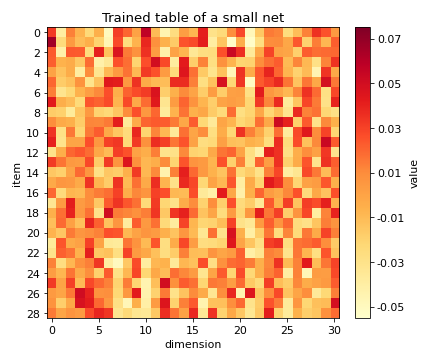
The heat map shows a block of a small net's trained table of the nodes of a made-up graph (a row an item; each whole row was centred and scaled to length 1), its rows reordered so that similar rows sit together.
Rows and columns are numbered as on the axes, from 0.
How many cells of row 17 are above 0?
17
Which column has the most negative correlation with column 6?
16
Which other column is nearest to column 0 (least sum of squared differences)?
30
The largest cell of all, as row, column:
1, 0
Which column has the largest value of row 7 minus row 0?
6
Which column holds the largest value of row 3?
11
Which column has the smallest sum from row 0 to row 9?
21
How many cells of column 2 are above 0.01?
11
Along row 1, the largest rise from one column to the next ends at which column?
7
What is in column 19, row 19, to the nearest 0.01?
0.03
